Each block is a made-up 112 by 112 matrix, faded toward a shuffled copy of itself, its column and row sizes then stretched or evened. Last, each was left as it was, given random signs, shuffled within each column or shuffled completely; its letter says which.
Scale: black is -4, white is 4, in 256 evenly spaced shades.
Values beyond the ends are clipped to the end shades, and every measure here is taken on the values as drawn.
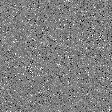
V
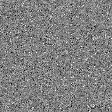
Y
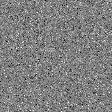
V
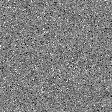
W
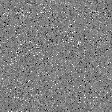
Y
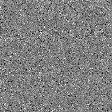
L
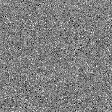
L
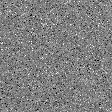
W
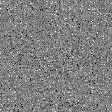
L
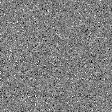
Y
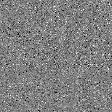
L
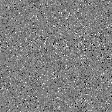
Y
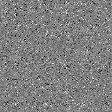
L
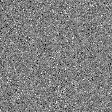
V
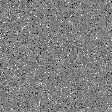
V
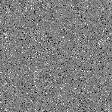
Y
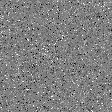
W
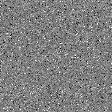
Y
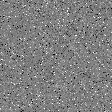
W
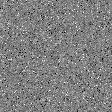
W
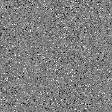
Y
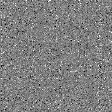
Y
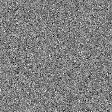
Y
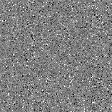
L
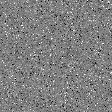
V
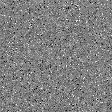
V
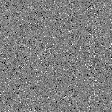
L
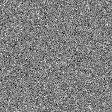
V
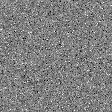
W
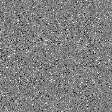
L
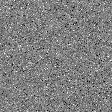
W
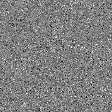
Y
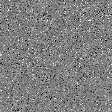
Y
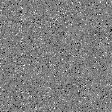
Y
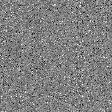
Y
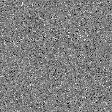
Y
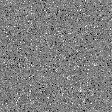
Y
